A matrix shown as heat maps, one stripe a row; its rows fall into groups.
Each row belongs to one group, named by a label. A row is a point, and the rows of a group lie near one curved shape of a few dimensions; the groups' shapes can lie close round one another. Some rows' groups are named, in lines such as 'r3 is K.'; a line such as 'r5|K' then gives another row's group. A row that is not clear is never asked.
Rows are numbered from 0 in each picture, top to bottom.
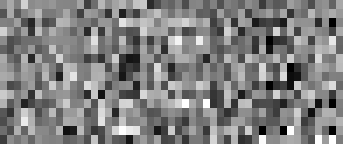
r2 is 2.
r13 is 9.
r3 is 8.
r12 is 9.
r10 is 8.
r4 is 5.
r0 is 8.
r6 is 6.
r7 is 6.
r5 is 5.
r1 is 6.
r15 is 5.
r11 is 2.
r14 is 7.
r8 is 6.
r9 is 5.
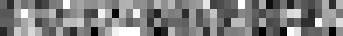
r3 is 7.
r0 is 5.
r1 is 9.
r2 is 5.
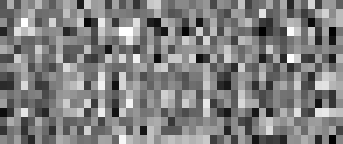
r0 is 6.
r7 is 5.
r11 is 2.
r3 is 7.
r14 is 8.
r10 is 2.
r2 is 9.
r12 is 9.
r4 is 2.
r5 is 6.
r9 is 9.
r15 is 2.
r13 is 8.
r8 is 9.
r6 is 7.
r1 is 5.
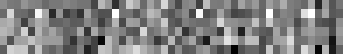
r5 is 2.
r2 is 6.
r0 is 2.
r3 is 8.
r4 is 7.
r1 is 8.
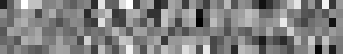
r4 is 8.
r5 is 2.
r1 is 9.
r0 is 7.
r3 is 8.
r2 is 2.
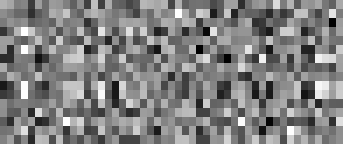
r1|5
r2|2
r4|6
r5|9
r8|8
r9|9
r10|9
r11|2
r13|5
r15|6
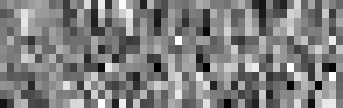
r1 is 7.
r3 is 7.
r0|8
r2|7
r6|9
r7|7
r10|5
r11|9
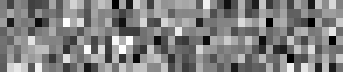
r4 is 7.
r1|5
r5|8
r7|2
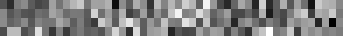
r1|5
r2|2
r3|8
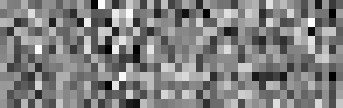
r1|7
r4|8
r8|2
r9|6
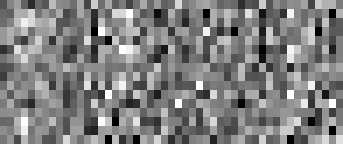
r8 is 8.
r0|5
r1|7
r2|7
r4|6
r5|7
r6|7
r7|5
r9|8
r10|7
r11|5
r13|9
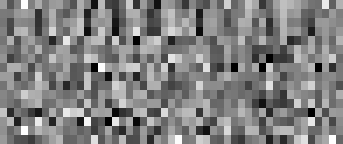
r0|7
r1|9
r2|9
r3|9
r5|8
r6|5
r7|2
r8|6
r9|8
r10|8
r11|8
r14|7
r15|5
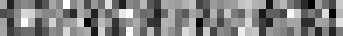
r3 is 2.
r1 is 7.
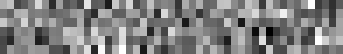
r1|2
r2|8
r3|5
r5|8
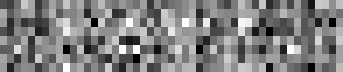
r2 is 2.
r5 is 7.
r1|9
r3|5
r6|6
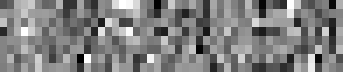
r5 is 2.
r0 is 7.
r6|6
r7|8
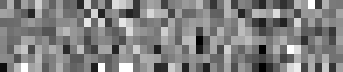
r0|8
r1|8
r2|8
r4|2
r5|7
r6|8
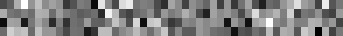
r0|7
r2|8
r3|2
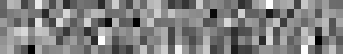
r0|8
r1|5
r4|2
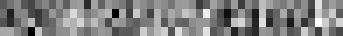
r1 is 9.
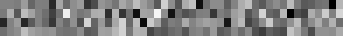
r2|8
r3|8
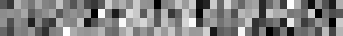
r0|7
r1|2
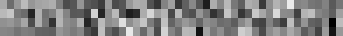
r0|7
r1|8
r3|2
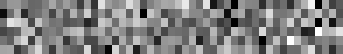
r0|2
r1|8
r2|2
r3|5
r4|7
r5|6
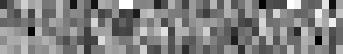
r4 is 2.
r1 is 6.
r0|7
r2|5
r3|5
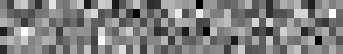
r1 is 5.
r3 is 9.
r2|6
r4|2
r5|8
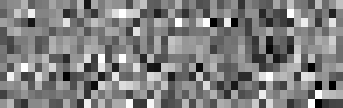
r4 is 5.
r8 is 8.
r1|7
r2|5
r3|8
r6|8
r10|5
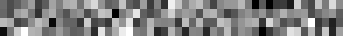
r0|5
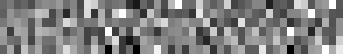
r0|5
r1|8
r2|5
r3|7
